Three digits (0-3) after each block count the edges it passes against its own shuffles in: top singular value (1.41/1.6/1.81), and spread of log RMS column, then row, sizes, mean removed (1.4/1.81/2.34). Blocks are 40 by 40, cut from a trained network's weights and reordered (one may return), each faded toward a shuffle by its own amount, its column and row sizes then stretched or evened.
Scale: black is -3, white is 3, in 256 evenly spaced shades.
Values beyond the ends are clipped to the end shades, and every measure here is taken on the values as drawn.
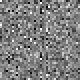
0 3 1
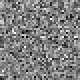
1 0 1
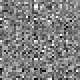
3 2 2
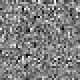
0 1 1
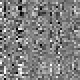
3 3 1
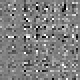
0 3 3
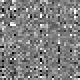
1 3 2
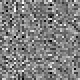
2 2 1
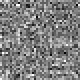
2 1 0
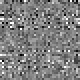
1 2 3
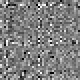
2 2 2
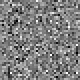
0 2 0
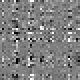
2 3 3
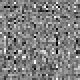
2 3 2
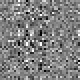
3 2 2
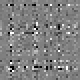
1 3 3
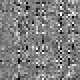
3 3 1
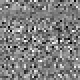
2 0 3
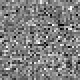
0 0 2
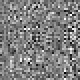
1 3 0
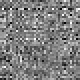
3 2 2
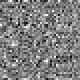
2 1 3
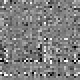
1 3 3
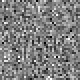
0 0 1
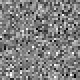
1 1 0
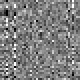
3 3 0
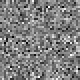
0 0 2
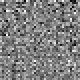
1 2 2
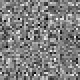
2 1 1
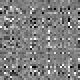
2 3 3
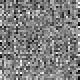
3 2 0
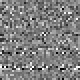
1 0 3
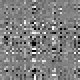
3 3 3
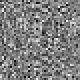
3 1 0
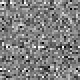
0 0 3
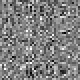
3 2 0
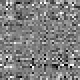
2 2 3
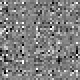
0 3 3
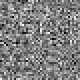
1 0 2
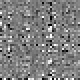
1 3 3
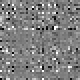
0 3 3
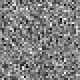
0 1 1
